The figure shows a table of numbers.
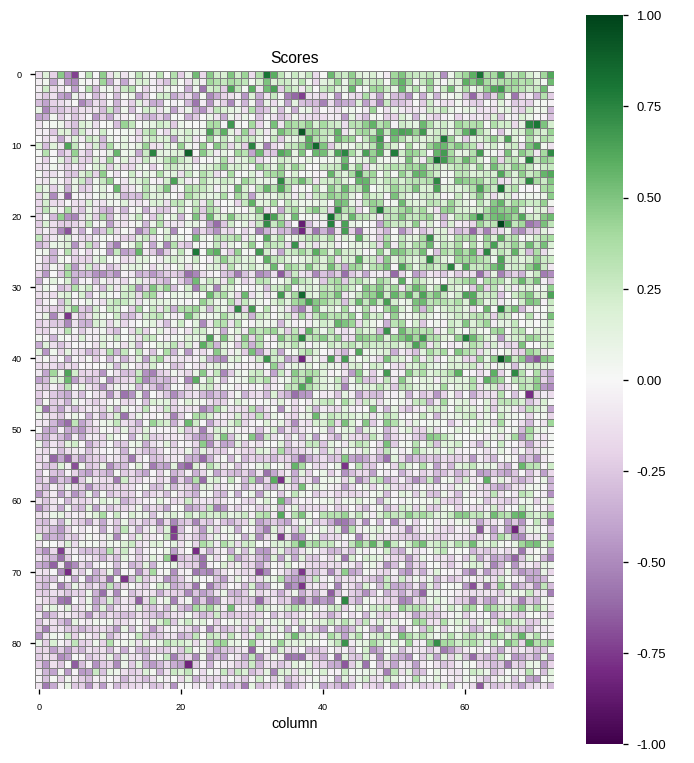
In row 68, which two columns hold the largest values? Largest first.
18, 27
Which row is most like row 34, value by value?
17
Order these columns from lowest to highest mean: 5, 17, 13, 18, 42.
5, 13, 17, 18, 42
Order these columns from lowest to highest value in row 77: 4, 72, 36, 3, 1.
4, 3, 36, 1, 72
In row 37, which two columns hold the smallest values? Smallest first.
65, 2
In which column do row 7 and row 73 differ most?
54
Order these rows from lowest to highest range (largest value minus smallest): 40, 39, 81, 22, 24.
81, 39, 24, 22, 40
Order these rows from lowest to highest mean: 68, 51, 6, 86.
86, 68, 6, 51
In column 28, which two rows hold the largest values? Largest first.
33, 16
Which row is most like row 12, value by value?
80
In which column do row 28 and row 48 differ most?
39
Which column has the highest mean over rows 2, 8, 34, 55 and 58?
37
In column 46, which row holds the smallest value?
83
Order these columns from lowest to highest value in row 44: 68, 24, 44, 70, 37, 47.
44, 47, 24, 68, 70, 37
